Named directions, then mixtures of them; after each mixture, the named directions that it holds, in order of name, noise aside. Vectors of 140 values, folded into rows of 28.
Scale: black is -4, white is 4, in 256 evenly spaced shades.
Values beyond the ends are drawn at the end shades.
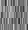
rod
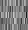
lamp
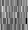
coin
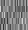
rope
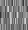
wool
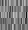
coin, lamp.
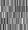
rope.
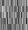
coin, rope.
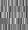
lamp, rope, wool.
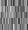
rod.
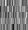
lamp, rod, wool.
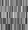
coin, lamp.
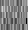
coin.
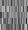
coin, rod, wool.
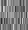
lamp, rod, rope.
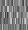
rope, wool.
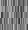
rod.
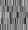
wool.
